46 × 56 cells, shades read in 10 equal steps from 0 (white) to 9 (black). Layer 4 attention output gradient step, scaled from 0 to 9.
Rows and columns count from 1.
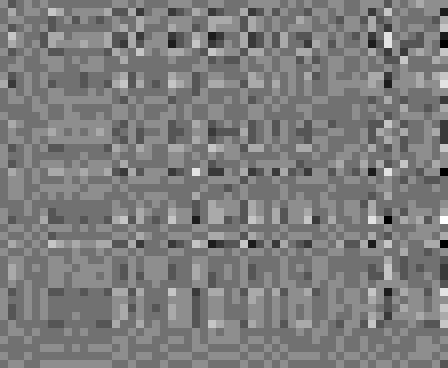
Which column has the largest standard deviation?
56
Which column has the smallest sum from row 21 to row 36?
49
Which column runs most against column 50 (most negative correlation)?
51
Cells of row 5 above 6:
7
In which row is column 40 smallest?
6
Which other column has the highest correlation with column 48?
55
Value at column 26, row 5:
4
